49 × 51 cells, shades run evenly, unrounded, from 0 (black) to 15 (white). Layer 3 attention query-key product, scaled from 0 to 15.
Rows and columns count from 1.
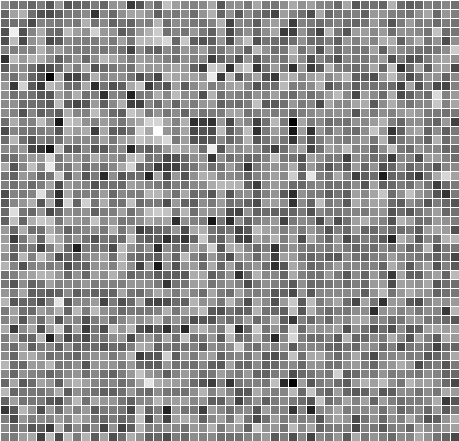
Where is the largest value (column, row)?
18, 15
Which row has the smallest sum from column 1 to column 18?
17
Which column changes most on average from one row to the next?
33
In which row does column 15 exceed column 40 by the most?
13
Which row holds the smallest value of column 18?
30
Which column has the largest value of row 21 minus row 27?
27
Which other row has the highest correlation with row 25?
4
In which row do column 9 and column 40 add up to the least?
28
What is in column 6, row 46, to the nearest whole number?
9
